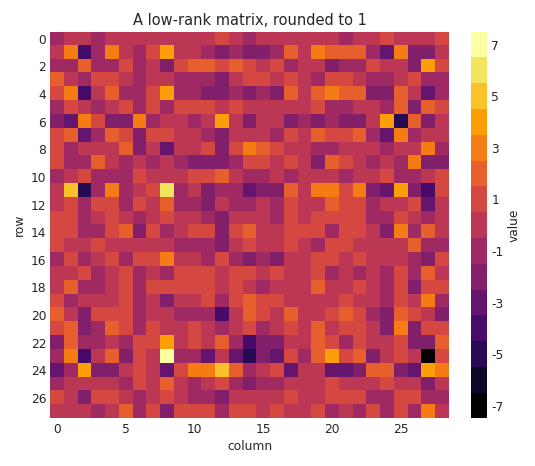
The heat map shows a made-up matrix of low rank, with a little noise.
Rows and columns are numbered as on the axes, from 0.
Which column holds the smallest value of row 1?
2
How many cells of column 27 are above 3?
2
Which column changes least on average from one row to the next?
18
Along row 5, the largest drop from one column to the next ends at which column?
26
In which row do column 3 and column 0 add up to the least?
24
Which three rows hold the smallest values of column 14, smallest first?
23, 22, 11
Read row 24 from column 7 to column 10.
0 -3 1 3
